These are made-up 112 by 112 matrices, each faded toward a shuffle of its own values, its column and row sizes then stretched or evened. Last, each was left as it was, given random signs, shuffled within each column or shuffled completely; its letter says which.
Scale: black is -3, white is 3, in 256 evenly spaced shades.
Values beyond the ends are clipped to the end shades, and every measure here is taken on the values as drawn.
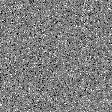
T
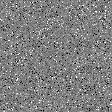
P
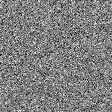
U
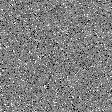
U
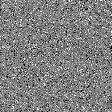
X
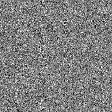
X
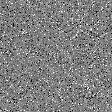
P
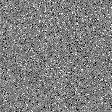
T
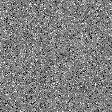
P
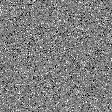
U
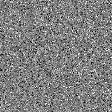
X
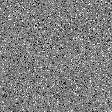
X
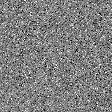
T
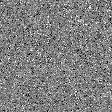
T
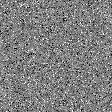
U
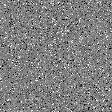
P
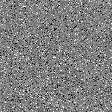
X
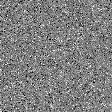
T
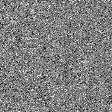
P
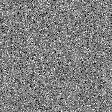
T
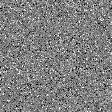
P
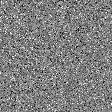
U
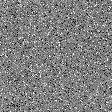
U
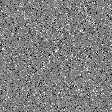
X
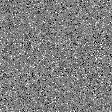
P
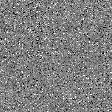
X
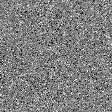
T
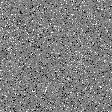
U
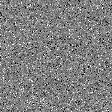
P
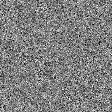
T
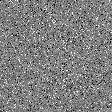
U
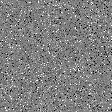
T
